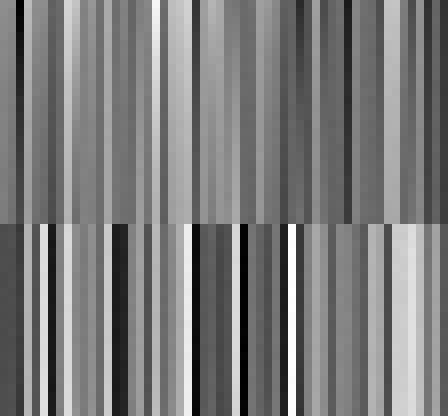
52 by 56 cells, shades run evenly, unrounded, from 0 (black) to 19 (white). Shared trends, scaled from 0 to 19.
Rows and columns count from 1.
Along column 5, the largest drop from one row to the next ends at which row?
29
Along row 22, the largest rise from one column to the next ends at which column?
4
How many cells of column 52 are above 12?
24
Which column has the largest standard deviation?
37
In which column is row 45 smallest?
31
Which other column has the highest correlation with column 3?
18
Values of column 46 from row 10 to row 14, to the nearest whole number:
8 8 8 8 8
